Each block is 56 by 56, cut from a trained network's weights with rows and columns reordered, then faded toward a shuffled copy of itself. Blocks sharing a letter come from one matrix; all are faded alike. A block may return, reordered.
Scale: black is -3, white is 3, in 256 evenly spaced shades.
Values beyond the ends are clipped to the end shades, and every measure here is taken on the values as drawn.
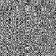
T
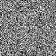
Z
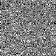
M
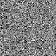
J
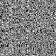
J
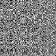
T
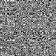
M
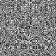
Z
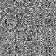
T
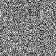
Z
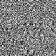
Z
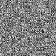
J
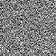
Z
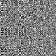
T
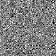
M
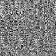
J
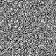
Z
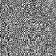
T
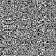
J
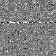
M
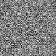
Z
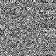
J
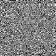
M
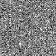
J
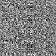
T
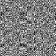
T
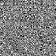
J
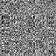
T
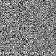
J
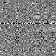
M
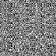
T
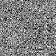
J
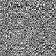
M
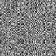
T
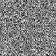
Z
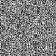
Z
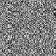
T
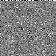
M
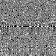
M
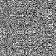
Z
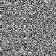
Z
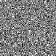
J
